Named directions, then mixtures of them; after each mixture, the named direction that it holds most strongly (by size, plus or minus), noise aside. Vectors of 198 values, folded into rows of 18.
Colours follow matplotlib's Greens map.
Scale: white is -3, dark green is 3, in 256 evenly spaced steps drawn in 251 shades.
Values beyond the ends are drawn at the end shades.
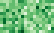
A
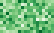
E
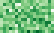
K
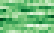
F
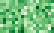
A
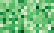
A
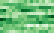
F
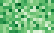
K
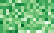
K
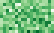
K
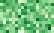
A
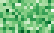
K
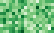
A
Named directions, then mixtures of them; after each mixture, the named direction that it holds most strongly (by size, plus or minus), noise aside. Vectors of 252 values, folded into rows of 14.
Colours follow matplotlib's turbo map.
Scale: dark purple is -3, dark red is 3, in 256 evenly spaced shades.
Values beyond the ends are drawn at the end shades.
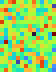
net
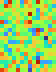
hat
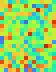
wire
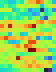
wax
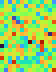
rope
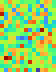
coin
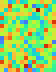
wire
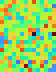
net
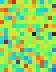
net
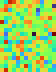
net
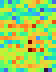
wax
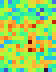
wax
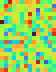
hat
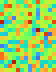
hat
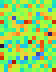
rope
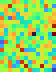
net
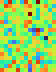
hat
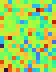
wire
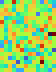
net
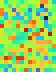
coin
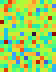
net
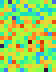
rope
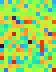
rope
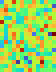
net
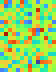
hat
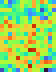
wax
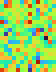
hat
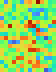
wax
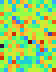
rope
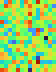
hat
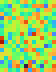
wire
